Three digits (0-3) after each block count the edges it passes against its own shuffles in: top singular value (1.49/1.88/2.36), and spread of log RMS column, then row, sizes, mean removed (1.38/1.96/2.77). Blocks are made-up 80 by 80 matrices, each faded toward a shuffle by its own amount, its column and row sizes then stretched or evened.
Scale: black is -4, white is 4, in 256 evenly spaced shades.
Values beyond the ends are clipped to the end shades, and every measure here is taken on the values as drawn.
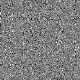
0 2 1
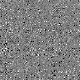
1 2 2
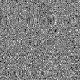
2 0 0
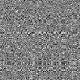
3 0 2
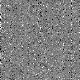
1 2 0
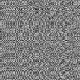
3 1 2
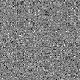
2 0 1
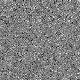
1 0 1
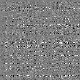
1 2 3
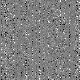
1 3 0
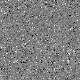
0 1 2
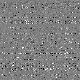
1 1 3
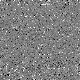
0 0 2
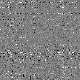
1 1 3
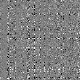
2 3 2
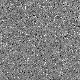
0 0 1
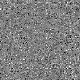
1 1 1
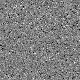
0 0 0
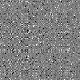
3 1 1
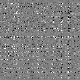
1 2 3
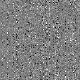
0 3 0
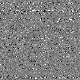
0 0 3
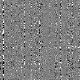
2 3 1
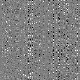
2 3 0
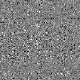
0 2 2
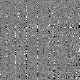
0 3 2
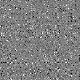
2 1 2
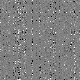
1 3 1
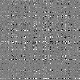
1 3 3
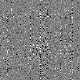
0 3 2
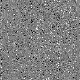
1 2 0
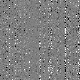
2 3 0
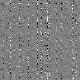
2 3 1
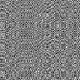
3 2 0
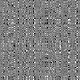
3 3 2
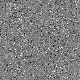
0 1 0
